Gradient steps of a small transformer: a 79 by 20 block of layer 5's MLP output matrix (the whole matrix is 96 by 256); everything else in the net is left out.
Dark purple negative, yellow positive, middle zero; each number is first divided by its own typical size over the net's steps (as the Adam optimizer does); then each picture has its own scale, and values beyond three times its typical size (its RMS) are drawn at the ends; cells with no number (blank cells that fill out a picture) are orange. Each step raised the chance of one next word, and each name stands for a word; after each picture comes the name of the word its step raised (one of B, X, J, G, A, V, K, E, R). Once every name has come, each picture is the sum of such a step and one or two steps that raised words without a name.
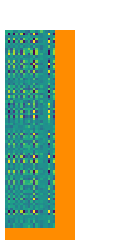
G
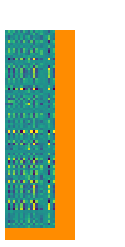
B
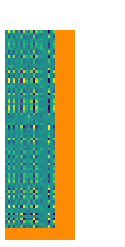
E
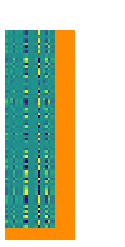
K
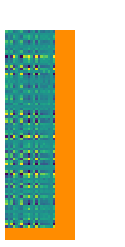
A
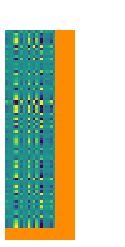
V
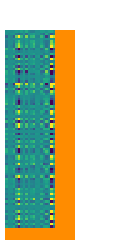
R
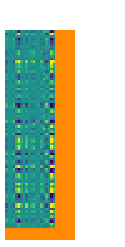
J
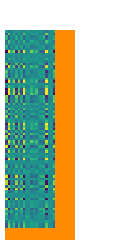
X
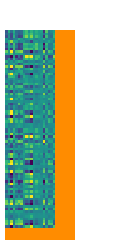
A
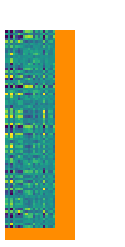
G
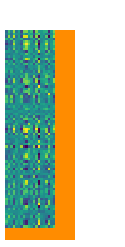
X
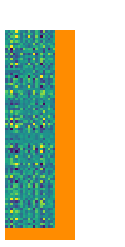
R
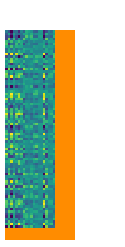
A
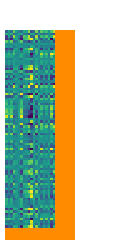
G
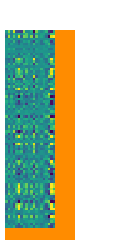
B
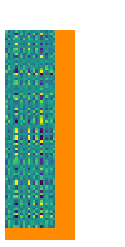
G
